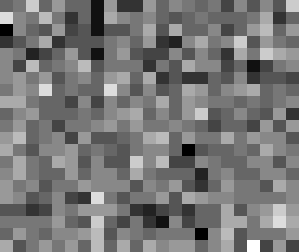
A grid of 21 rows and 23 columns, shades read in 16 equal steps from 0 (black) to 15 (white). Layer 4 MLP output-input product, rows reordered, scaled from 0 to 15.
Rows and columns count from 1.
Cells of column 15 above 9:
3
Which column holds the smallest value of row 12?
6
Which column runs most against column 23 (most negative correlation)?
10
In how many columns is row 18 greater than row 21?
6
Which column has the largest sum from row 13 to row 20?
8
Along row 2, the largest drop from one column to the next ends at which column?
22
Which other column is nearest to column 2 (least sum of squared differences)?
11
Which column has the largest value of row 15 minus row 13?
15
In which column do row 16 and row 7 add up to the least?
16
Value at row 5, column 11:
5
